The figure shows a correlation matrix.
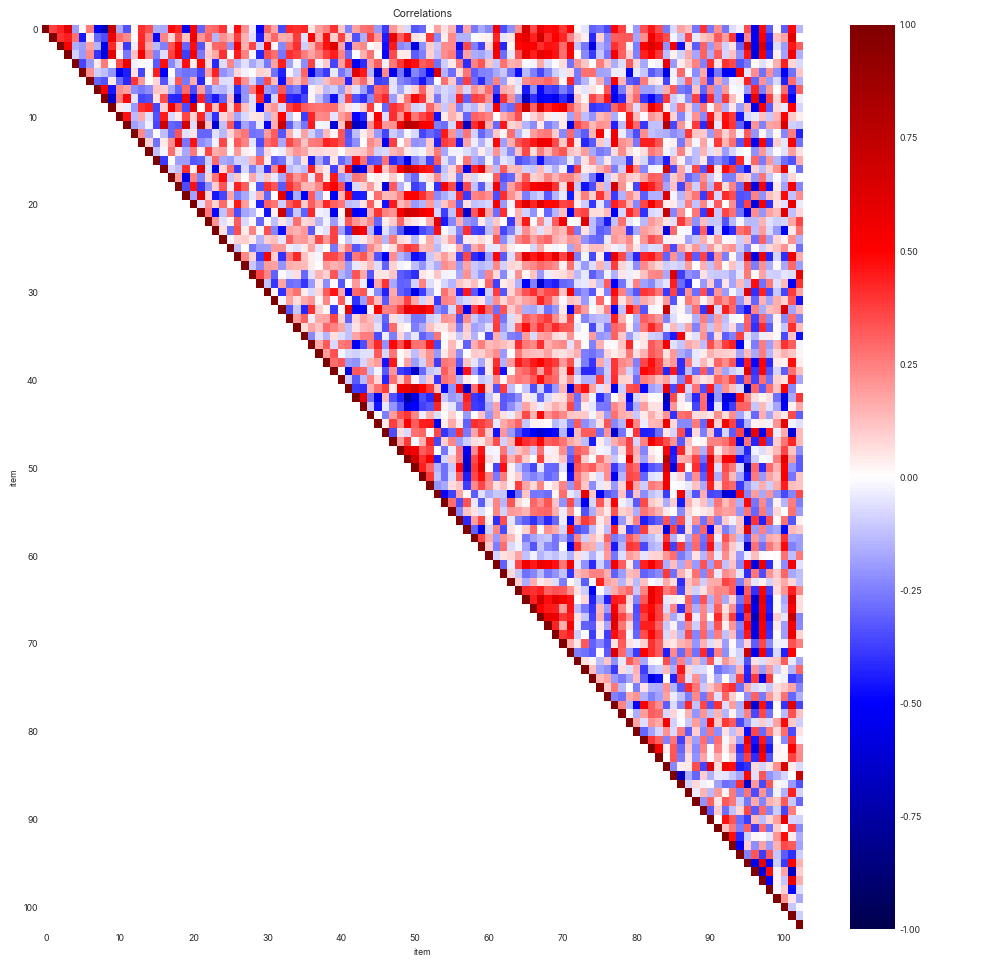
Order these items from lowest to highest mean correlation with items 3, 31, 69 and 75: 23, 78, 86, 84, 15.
15, 86, 23, 84, 78
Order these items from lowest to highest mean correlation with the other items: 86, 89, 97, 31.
86, 89, 31, 97
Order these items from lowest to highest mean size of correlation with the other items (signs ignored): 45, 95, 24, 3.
24, 45, 3, 95
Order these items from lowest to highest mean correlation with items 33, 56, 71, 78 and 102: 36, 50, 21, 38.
50, 21, 36, 38
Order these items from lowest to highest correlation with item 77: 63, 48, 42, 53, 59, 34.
59, 53, 48, 42, 63, 34
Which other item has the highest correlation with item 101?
67
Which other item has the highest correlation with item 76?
8
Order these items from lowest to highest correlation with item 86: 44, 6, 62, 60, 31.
60, 6, 31, 62, 44
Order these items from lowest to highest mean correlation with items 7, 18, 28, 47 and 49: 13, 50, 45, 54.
50, 54, 13, 45
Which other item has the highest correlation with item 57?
95
